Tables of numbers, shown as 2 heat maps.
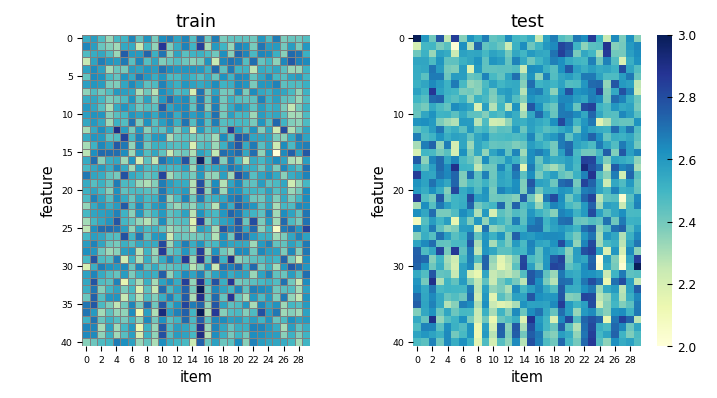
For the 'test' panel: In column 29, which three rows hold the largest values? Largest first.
30, 29, 33
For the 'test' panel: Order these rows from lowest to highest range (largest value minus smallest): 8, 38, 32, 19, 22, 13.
13, 8, 22, 19, 38, 32
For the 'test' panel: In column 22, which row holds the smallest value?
1
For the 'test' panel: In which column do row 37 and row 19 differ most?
27
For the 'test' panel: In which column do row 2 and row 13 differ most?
25
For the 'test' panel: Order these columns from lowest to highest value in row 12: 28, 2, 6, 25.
6, 25, 2, 28
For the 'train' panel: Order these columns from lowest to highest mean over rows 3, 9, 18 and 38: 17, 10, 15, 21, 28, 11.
11, 17, 28, 21, 15, 10
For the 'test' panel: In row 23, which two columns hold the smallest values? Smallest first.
10, 8
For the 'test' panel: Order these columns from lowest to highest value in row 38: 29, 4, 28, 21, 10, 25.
10, 21, 28, 25, 29, 4
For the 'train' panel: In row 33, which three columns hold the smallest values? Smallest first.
7, 9, 28
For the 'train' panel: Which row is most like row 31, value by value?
27
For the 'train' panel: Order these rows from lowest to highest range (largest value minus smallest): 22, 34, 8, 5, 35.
5, 8, 22, 35, 34
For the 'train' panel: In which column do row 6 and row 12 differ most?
4
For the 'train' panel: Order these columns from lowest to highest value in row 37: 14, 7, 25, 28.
7, 25, 14, 28
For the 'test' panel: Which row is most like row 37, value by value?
32
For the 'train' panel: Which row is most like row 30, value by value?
3
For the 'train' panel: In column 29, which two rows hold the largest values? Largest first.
25, 15
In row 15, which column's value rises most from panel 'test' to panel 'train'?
5
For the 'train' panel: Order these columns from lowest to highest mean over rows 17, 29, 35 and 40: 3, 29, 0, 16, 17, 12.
16, 3, 0, 12, 29, 17
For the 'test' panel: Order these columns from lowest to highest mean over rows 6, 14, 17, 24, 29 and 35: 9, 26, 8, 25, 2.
8, 25, 9, 26, 2
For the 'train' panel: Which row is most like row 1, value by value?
28
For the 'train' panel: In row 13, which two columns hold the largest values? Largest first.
5, 20
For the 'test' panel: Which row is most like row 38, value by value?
39
